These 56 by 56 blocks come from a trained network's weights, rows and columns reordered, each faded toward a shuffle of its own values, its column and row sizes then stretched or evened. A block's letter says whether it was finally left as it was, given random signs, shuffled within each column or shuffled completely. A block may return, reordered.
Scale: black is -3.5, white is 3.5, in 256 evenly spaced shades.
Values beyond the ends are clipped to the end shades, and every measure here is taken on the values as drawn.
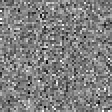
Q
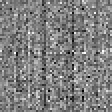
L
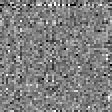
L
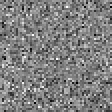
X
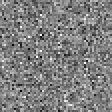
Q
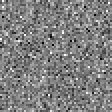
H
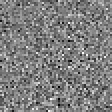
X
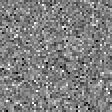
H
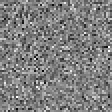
L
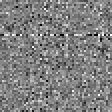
X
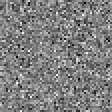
Q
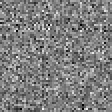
X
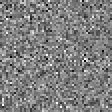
L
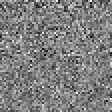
X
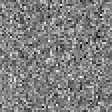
Q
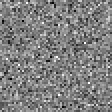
H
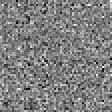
L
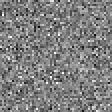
L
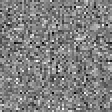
L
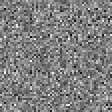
L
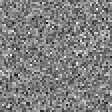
H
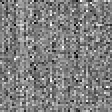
L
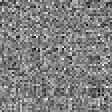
L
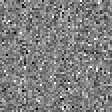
Q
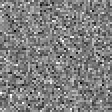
H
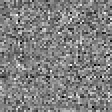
X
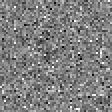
Q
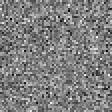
X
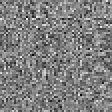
L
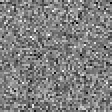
H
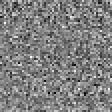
L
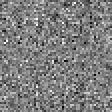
X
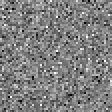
H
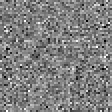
L
